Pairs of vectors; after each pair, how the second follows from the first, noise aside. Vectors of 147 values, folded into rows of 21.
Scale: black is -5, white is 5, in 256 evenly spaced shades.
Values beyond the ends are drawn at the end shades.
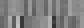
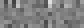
wrapped around, negated, partly zeroed.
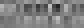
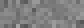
wrapped around, shrunk.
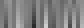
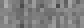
wrapped around, shrunk.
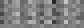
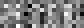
reversed, scaled up.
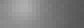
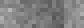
wrapped around, shrunk.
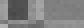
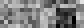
reversed, scaled up.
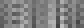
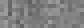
wrapped around, shrunk.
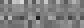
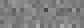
reversed, shrunk.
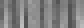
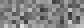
sign-scrambled.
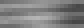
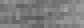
negated, shrunk.
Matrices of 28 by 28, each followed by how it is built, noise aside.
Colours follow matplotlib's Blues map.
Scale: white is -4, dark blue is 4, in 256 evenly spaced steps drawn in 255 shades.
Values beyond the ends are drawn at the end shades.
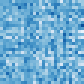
blocks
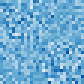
block diagonal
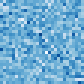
banded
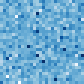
sparse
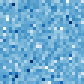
sparse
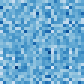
low rank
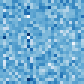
uneven columns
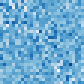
block diagonal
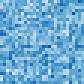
blocks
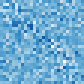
banded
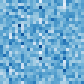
uneven columns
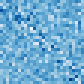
banded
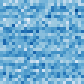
blocks
